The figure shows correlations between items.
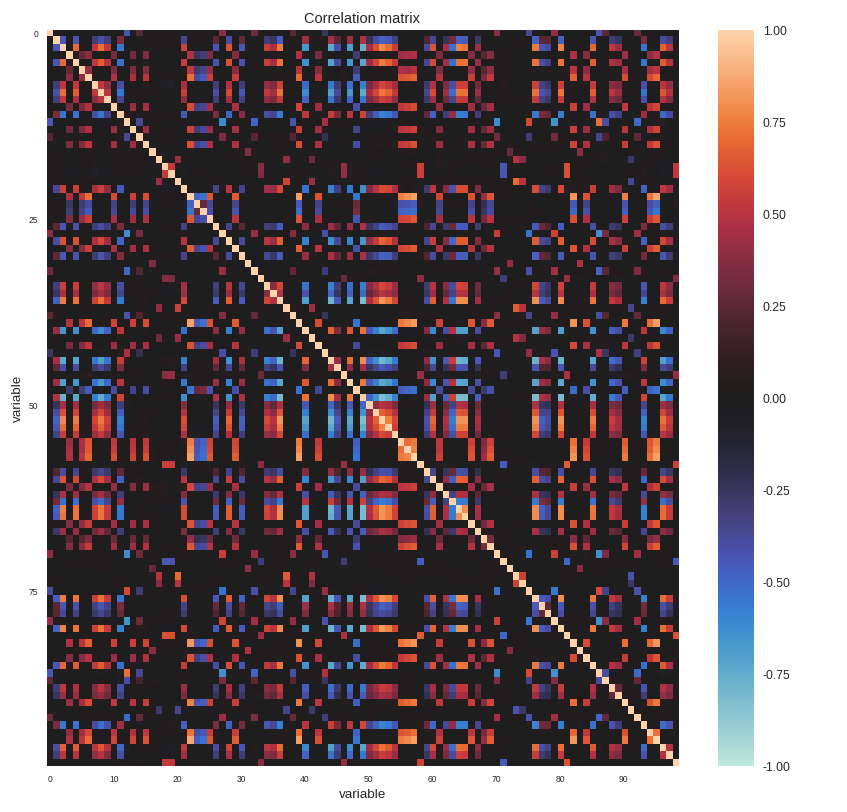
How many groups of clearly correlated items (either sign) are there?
6
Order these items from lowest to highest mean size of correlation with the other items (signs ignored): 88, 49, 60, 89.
89, 88, 60, 49
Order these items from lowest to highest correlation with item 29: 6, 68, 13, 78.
78, 68, 13, 6
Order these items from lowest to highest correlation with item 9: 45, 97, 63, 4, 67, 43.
63, 45, 43, 67, 97, 4
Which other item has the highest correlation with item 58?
81
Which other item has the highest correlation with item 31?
83
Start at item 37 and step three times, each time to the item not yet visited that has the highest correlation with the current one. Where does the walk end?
74
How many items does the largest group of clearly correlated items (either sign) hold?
41
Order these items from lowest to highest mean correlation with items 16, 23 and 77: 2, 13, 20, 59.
2, 13, 20, 59
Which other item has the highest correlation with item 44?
49
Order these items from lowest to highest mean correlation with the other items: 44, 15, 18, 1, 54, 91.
44, 1, 91, 18, 54, 15
